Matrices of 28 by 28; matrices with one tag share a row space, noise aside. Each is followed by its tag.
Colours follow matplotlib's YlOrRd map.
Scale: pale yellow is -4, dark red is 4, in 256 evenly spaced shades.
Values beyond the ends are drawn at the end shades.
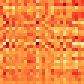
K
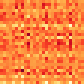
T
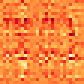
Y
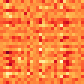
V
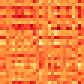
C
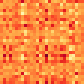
Y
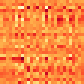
T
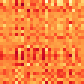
T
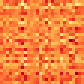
Y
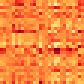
C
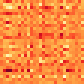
V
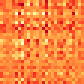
T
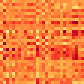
K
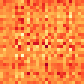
T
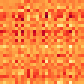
T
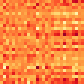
K
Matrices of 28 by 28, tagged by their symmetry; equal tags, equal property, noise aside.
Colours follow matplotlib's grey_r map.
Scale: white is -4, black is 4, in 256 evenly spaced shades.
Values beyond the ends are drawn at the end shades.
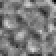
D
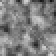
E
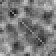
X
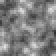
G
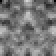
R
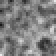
X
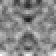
R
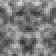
R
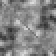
G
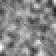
E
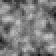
G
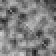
D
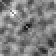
X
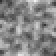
G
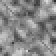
D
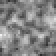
G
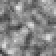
D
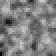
E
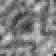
X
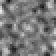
G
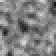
E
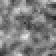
E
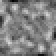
G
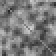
X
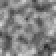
X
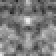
R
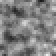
E
